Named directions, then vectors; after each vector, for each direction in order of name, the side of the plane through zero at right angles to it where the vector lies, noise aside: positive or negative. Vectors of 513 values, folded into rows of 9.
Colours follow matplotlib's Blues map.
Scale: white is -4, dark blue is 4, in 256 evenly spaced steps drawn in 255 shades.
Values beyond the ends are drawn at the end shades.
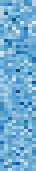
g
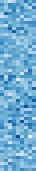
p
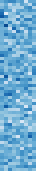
negative, negative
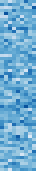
positive, positive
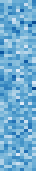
negative, positive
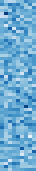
positive, positive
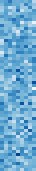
positive, negative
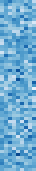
positive, negative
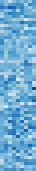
negative, positive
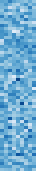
positive, negative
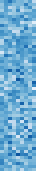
positive, negative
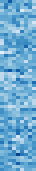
positive, negative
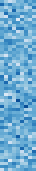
positive, positive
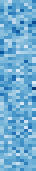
negative, positive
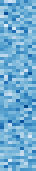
positive, positive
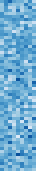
positive, negative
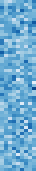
negative, positive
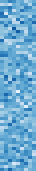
negative, negative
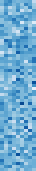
positive, negative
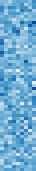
negative, positive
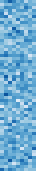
negative, negative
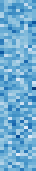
negative, positive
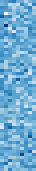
negative, negative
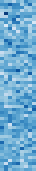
positive, positive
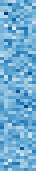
positive, positive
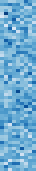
positive, positive
